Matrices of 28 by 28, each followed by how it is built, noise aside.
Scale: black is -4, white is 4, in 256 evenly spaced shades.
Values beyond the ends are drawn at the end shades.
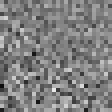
lower triangular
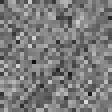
Hankel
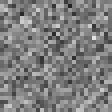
Hankel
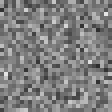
noise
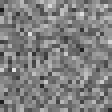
noise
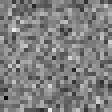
noise
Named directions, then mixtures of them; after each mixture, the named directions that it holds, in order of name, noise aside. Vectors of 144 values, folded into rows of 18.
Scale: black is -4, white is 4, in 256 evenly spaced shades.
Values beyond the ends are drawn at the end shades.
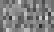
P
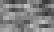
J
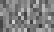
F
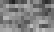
J.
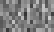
F, P.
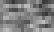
J.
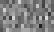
P.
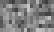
F, J.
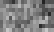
J, P.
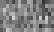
J, P.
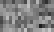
F, J, P.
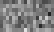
F, J, P.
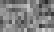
F, J.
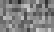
F, J, P.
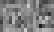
F, J, P.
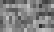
F, J, P.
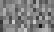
F, P.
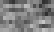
J.
